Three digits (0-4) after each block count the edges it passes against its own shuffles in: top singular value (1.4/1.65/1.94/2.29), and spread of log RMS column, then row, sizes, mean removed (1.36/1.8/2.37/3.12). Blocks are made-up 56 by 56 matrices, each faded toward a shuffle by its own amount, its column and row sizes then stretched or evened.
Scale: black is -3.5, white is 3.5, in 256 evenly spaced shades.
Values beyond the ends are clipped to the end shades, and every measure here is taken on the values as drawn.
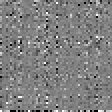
1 3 3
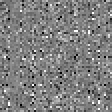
0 3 1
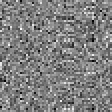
3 2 0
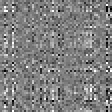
4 4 2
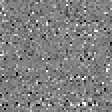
2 1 2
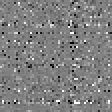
1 2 3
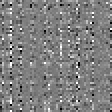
3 4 1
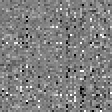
0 3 2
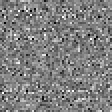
0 0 3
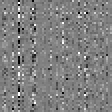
3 4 1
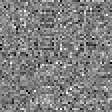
3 0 2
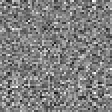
3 0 2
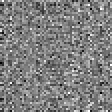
3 2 1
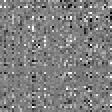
2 3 3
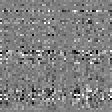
2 3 4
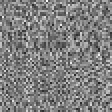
3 0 0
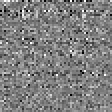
2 1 3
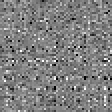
3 1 2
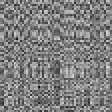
4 2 1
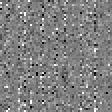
0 3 1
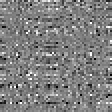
4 2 3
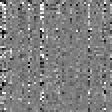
3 4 2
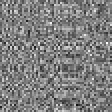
4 0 2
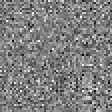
3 1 1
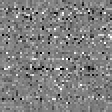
1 1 3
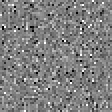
1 1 0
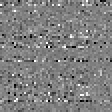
2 1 3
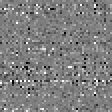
1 1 3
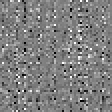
3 3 2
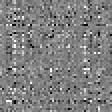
3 3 3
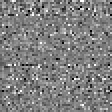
1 0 3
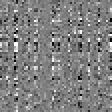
4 4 2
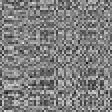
4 0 2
